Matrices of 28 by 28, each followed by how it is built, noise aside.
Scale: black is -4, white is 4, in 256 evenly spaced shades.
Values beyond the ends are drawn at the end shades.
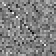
diagonal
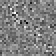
banded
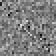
banded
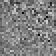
upper triangular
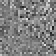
upper triangular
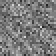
Toeplitz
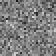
noise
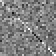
diagonal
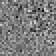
upper triangular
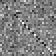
diagonal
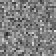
noise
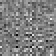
low rank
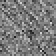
Toeplitz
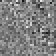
upper triangular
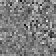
upper triangular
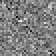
diagonal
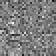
low rank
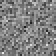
noise
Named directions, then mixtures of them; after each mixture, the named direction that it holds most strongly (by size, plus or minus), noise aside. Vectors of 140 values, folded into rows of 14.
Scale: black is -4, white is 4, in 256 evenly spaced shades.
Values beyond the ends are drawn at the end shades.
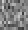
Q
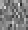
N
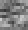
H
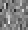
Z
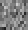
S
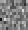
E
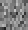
S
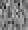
N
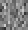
S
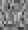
Q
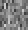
Z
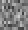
Q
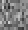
Q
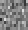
E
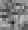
H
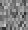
S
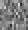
N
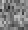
Q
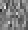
N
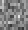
Q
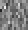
N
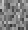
Q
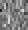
Z
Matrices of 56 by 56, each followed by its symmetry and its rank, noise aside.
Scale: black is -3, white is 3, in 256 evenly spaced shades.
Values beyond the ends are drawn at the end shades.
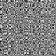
antisymmetric, rank six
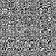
antisymmetric, rank eight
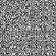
no symmetry, rank eight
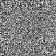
no symmetry, rank twelve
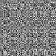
antisymmetric, rank six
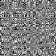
no symmetry, rank six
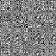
symmetric, rank eight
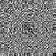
symmetric, rank six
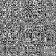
no symmetry, rank eight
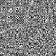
symmetric, rank eight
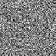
no symmetry, rank twelve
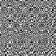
no symmetry, rank six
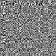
antisymmetric, rank eight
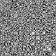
symmetric, rank eight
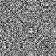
symmetric, rank eight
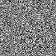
no symmetry, rank twelve
